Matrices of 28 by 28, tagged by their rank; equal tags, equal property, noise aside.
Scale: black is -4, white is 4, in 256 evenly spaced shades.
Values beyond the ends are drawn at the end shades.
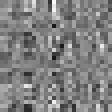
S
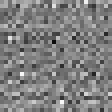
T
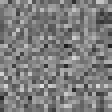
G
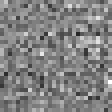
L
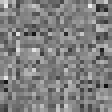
S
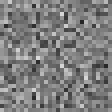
T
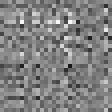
S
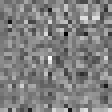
T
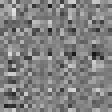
S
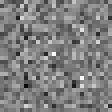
G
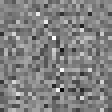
G
